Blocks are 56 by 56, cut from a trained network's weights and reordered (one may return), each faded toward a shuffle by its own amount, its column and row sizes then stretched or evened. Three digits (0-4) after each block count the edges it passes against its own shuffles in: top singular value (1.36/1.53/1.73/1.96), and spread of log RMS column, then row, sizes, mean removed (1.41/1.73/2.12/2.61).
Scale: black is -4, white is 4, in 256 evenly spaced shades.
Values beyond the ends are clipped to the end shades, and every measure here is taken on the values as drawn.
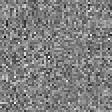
3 2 2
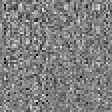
3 3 1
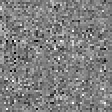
0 3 2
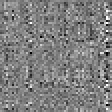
4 4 2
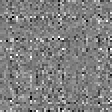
2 4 3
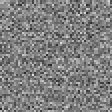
3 0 0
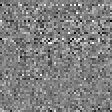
2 1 4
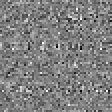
2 1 3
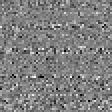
0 0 4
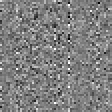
3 4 0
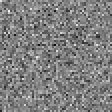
0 0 1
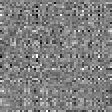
4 2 4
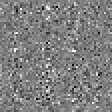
1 3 3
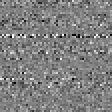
2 0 4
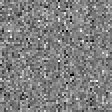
1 3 0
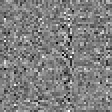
3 3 1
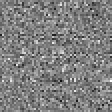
3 1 2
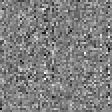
1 3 1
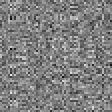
4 3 1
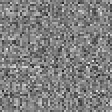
4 0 3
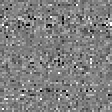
0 1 4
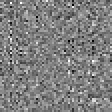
2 3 0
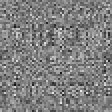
4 3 2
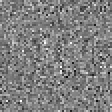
1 0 1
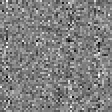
2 3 0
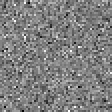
0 0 1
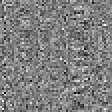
2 3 0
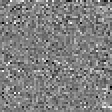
2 2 3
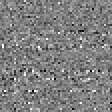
0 0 3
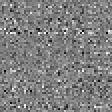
2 3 3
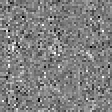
0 3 2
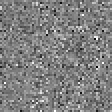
0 3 2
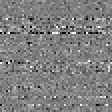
2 0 4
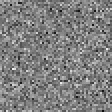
0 0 1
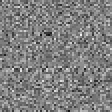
4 0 3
